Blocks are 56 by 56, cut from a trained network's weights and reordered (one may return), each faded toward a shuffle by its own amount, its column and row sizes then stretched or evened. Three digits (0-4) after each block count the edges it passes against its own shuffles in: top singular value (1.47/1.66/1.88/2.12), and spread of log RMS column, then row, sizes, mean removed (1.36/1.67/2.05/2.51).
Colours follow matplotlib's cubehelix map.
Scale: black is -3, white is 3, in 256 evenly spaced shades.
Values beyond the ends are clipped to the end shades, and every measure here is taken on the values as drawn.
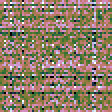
4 4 2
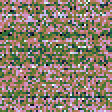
2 0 2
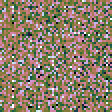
0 3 1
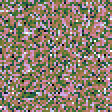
2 0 0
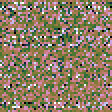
1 1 4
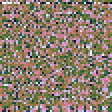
3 0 3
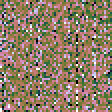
0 4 0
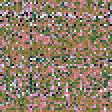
1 2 4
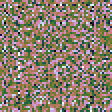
4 2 1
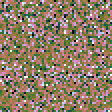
0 0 1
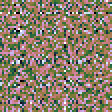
4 3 2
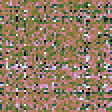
0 4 3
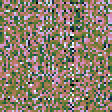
4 3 1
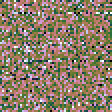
1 1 3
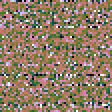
0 0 4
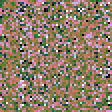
0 3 2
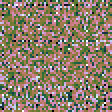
2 1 3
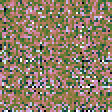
1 2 4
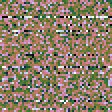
4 0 4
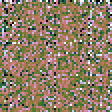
2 4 2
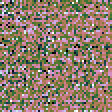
0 2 2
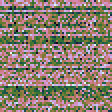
4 1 1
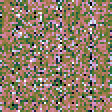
0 4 0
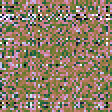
4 3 4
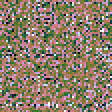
2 3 2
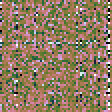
3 4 1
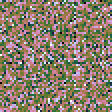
1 0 0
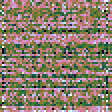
4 3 1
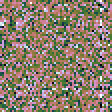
2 2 1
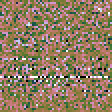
3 0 4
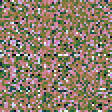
3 3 2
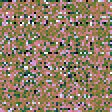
0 2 4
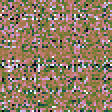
0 3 4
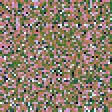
1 1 1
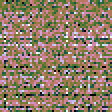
3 2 3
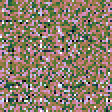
0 1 3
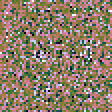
3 2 2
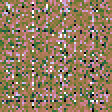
1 4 1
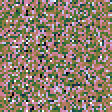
0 2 1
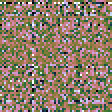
3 1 4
